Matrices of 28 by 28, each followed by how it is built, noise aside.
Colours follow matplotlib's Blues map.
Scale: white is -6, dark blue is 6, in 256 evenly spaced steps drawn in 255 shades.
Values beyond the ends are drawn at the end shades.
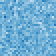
noise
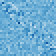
banded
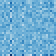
low rank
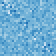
banded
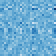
low rank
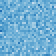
noise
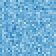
noise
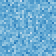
noise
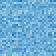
blocks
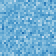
noise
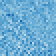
lower triangular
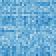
blocks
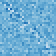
banded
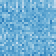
blocks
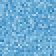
noise
